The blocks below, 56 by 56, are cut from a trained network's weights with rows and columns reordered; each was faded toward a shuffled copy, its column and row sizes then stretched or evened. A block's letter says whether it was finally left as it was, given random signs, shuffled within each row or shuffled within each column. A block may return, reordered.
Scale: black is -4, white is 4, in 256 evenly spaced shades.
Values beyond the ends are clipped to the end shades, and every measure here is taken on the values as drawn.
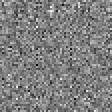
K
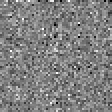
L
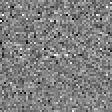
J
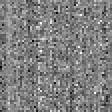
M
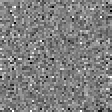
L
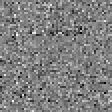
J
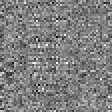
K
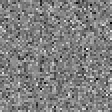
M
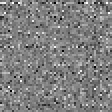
L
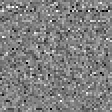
J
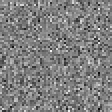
K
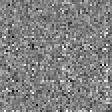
L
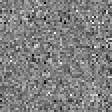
L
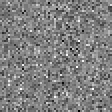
M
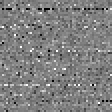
J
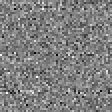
J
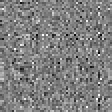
K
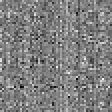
K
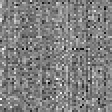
K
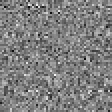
K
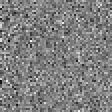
M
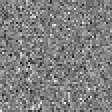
M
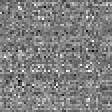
K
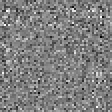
L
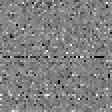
J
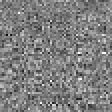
K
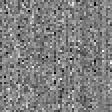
M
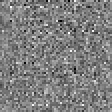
L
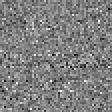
J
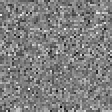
J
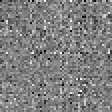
K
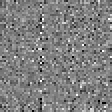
K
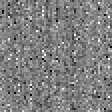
M
